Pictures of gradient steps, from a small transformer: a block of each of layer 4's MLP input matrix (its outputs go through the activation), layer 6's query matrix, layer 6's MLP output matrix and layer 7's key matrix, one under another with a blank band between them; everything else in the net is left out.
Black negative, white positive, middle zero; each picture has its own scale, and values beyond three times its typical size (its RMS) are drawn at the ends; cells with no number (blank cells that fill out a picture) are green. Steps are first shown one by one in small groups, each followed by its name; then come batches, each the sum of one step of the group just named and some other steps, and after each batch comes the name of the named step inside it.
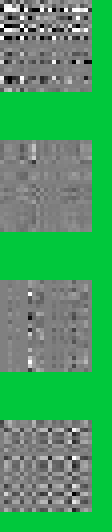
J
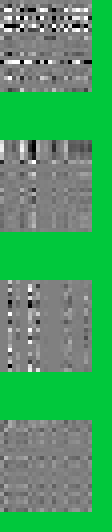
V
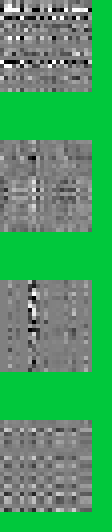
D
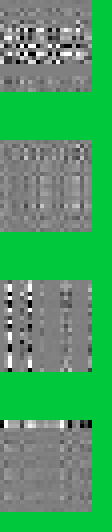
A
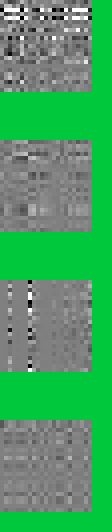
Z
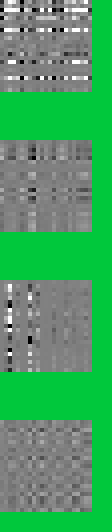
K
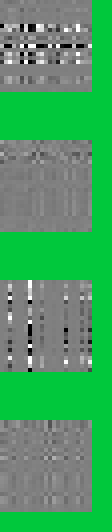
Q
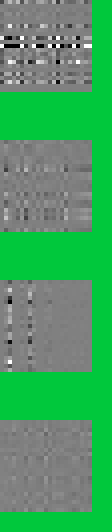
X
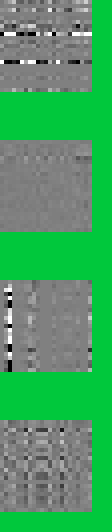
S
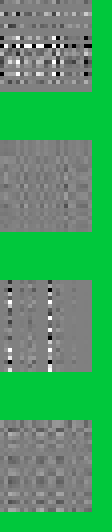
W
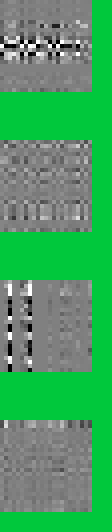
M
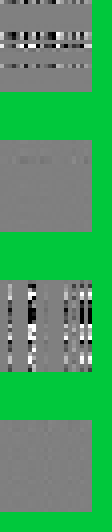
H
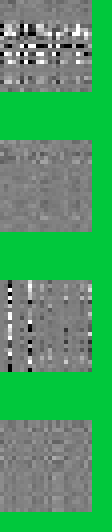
Q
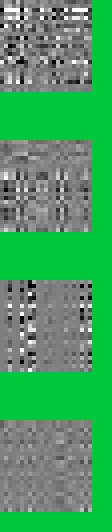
Z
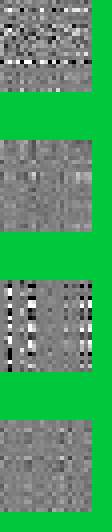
V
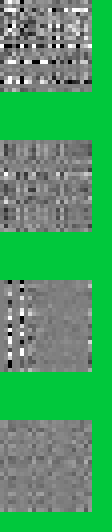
K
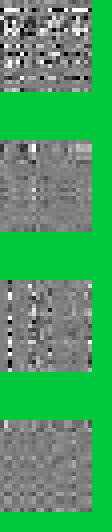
D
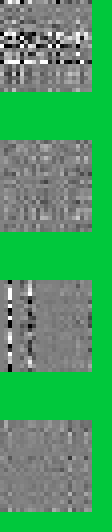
M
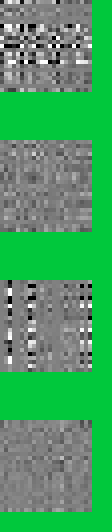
X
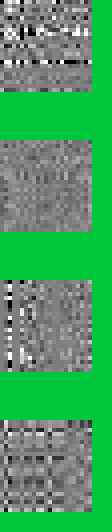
D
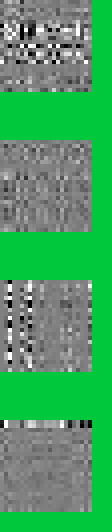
A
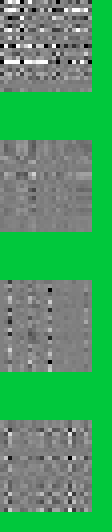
W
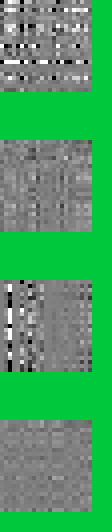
K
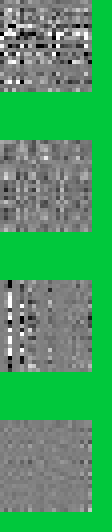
V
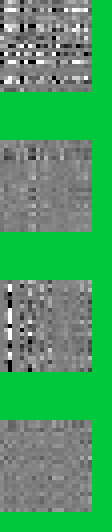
K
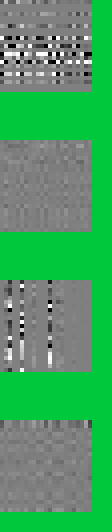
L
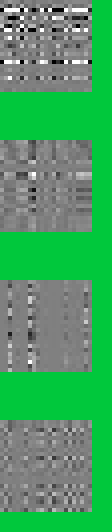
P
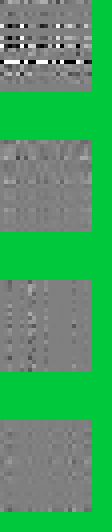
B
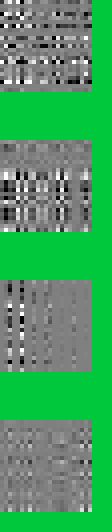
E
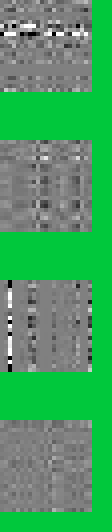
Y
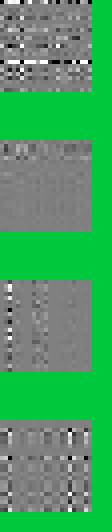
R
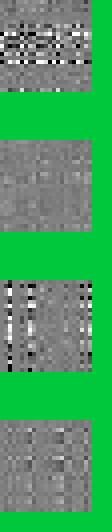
B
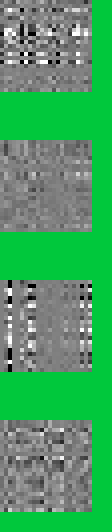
P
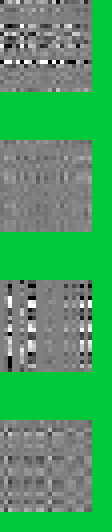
B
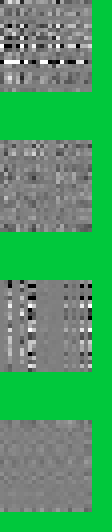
B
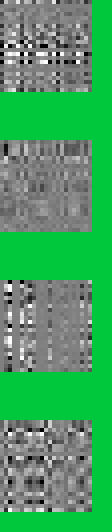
L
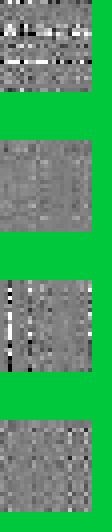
R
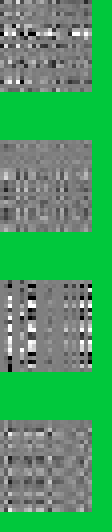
E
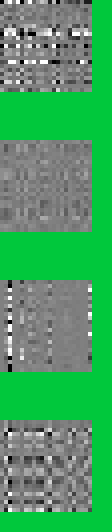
R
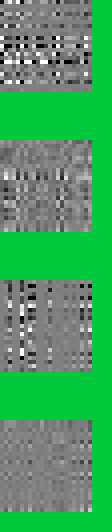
E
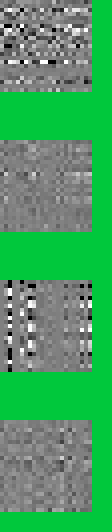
P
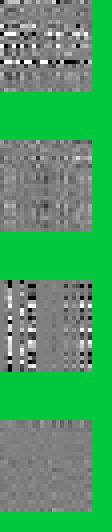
Y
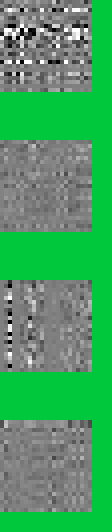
P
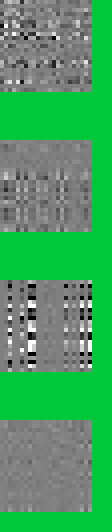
E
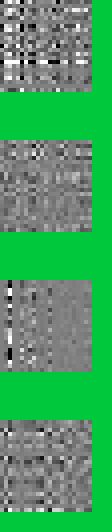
P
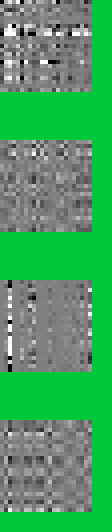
Y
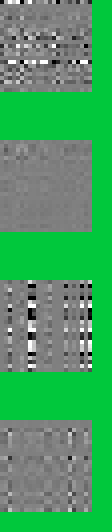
R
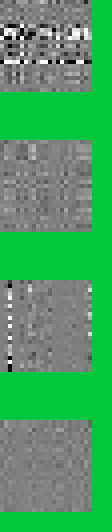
B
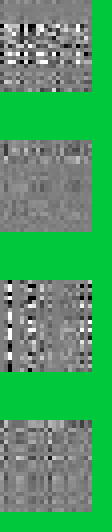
L
